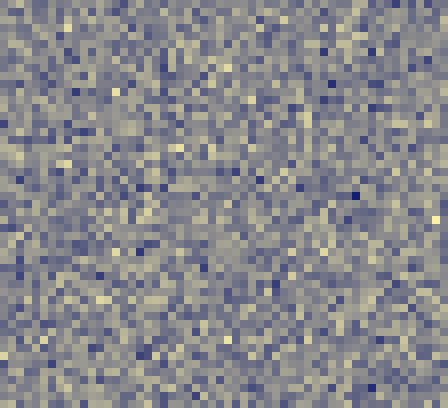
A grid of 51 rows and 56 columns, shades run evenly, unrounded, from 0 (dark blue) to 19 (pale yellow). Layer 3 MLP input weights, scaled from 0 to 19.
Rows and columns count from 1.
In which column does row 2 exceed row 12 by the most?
21
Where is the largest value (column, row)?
55, 28
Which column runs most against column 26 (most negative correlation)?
44
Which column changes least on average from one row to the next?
5
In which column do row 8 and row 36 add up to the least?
54
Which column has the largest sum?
39
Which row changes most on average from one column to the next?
43
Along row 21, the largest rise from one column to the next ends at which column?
38
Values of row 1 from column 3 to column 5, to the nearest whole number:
14 10 7
